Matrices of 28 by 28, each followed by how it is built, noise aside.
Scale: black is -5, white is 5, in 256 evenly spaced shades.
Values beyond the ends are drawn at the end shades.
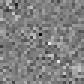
block diagonal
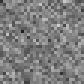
Toeplitz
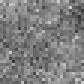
smooth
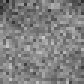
smooth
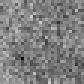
smooth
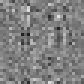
low rank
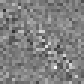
banded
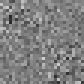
block diagonal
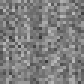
blocks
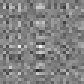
low rank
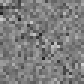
block diagonal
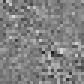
block diagonal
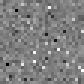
sparse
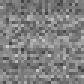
blocks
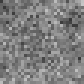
smooth
